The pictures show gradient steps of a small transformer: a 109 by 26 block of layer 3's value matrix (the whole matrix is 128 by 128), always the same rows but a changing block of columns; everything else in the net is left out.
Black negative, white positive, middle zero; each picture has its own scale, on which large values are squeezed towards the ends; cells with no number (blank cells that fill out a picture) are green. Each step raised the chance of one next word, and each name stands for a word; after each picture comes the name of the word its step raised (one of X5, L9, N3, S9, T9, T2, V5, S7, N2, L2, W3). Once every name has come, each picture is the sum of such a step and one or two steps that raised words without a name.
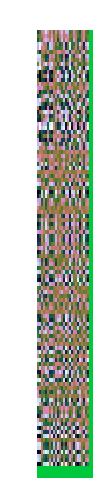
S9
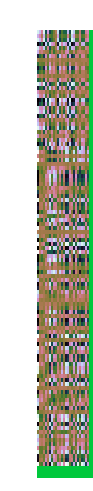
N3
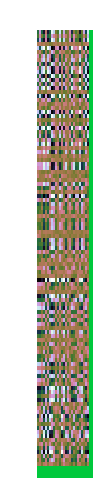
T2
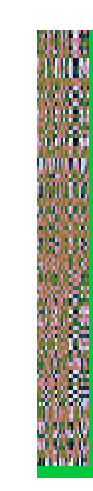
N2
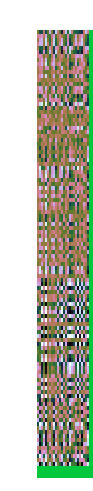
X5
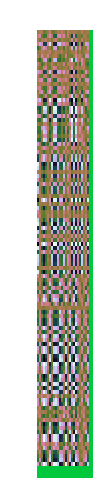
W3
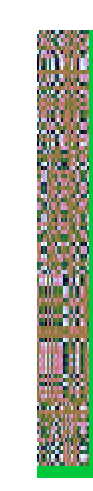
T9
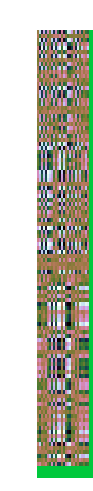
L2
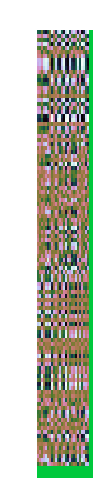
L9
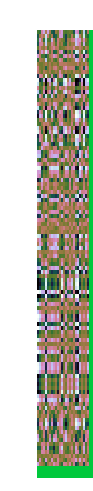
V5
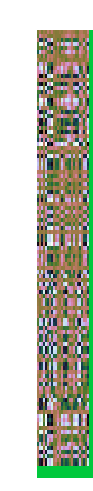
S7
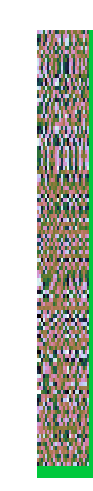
V5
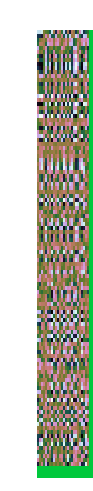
X5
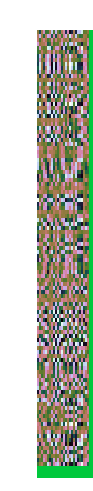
X5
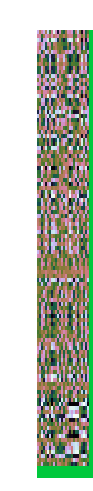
T2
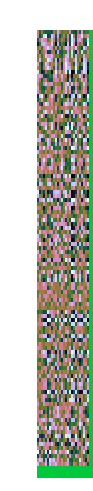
S9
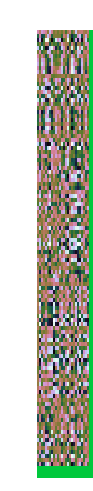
L2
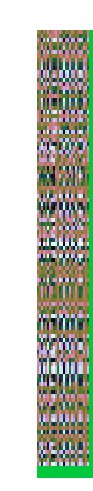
T9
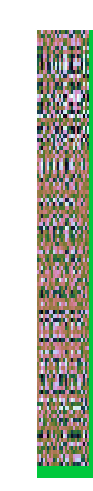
T9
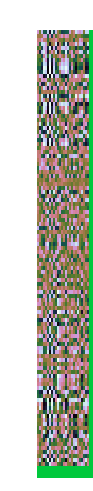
S7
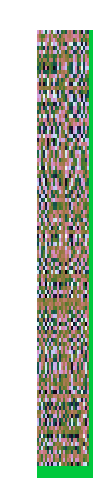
V5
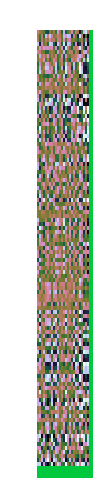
W3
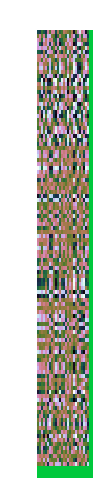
V5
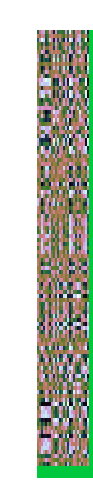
V5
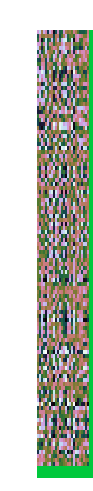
S9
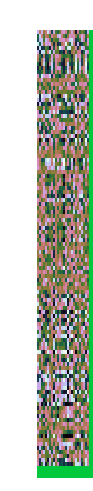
N2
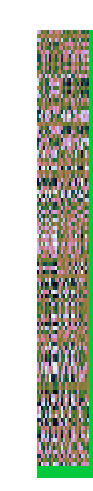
V5
